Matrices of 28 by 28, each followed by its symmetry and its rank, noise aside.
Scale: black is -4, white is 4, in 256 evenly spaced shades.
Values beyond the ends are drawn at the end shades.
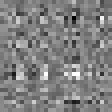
no symmetry, rank two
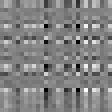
no symmetry, rank one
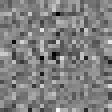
no symmetry, rank three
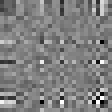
symmetric, rank one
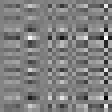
no symmetry, rank one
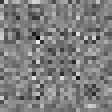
symmetric, rank three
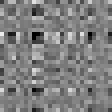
symmetric, rank one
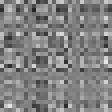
no symmetry, rank two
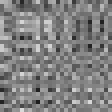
no symmetry, rank two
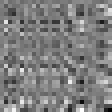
no symmetry, rank three
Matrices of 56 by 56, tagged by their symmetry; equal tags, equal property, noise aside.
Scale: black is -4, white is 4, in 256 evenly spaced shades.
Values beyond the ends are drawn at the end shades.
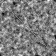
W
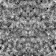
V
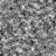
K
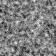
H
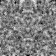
V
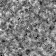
W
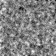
H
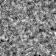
H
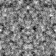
V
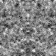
V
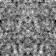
V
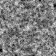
K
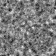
W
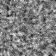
H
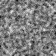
W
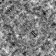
W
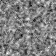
K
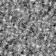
K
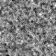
H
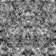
V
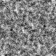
K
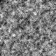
W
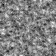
K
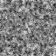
K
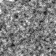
W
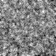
H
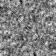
K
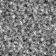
K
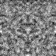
V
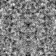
V
